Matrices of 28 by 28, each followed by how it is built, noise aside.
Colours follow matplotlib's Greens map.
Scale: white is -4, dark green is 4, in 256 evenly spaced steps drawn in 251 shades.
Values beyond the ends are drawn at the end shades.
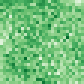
smooth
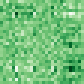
low rank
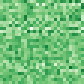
low rank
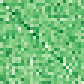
diagonal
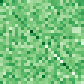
diagonal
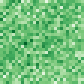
Hankel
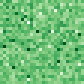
sparse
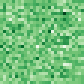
low rank
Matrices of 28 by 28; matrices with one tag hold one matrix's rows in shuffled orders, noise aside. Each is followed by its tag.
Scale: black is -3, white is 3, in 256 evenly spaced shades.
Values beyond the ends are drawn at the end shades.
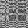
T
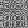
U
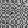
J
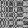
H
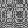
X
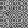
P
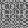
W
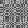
U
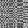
H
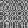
P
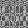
W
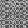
W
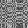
X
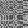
H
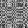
X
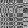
H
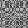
W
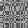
U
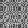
P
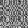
P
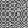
J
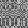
J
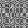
W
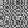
U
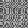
P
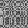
U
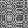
X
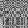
U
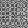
J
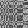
H
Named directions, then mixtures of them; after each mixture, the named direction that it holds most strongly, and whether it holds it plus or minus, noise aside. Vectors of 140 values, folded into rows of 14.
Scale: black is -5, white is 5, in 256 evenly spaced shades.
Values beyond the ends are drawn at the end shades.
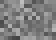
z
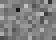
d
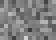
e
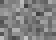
z, plus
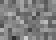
e, plus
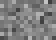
d, plus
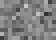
d, plus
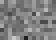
e, minus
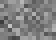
z, plus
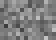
e, minus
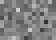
d, minus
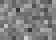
e, plus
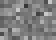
d, minus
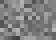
z, plus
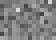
d, minus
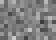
e, minus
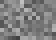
z, plus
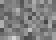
z, minus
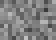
e, plus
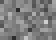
e, plus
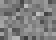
z, minus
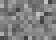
d, plus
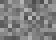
z, plus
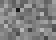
e, plus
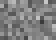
e, minus
